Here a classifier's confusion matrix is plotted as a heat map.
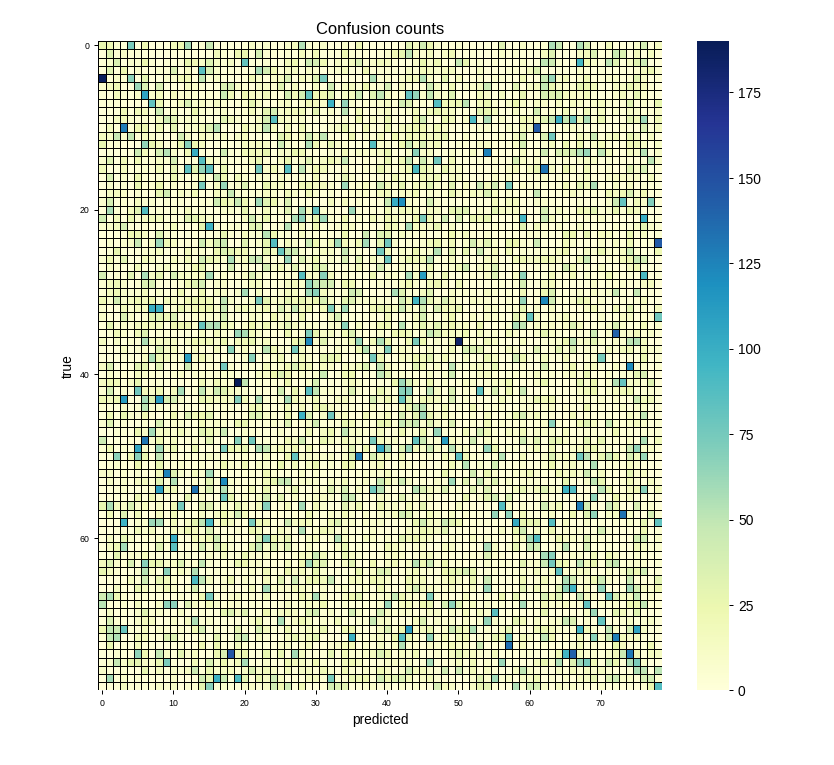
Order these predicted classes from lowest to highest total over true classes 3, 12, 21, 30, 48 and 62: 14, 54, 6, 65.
65, 54, 14, 6
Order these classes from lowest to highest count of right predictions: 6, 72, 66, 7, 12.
12, 7, 66, 6, 72
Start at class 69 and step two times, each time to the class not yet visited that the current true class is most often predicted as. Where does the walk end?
17
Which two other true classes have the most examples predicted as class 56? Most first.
75, 50
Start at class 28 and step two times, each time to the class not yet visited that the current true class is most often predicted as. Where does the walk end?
32
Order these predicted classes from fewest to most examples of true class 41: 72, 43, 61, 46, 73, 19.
61, 46, 43, 72, 73, 19
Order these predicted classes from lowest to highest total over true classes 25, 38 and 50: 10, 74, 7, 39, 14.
10, 14, 7, 74, 39
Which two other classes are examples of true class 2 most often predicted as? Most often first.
67, 20
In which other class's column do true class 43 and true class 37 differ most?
3
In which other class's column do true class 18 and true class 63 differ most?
6
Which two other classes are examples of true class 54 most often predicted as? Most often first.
13, 8
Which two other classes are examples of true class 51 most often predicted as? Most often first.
69, 55
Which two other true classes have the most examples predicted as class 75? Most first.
71, 49
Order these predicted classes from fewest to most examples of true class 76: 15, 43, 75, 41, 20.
41, 20, 15, 43, 75
